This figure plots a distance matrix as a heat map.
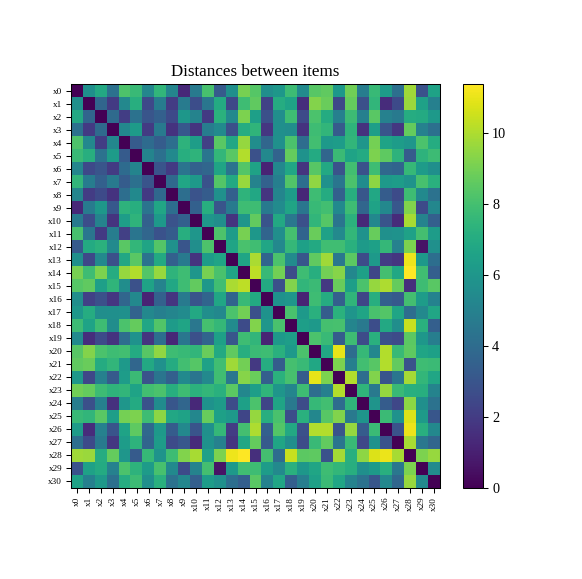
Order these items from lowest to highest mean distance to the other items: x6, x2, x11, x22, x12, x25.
x6, x2, x11, x22, x12, x25
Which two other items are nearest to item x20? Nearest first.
x23, x25
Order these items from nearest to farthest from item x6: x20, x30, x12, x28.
x30, x12, x28, x20
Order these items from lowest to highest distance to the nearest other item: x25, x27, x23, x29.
x29, x27, x25, x23
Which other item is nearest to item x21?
x15
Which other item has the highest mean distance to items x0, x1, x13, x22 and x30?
x28
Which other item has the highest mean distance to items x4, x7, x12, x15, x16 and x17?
x14
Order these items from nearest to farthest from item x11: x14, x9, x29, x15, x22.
x22, x15, x9, x29, x14
